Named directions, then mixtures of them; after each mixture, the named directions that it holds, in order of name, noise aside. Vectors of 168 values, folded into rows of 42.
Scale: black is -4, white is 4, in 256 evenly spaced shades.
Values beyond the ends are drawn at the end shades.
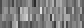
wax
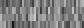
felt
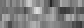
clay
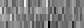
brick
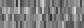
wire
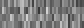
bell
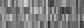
bell, brick, clay.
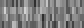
brick, wax, wire.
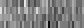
brick, wire.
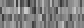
clay, wire.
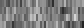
clay, felt, wire.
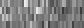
brick, clay.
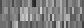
wax.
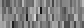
felt, wax.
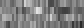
brick, clay.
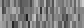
bell, felt, wax.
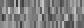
wire.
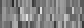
bell, wax.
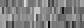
brick, clay, felt.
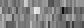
brick, clay, felt.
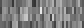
wax.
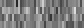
wire.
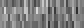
brick, wax, wire.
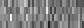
bell, brick.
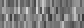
wire.
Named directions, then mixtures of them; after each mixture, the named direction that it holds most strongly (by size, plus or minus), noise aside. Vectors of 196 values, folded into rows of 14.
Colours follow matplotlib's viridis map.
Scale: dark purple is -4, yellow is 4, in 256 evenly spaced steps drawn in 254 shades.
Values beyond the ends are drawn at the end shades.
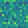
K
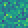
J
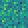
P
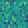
K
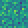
P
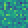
P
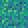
P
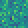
P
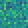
P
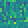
K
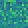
K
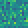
K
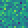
P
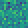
P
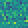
K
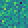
P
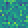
K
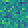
K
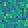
J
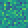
P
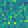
K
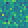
K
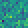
J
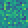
P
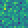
P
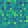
K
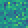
J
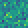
J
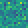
P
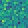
P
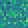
J
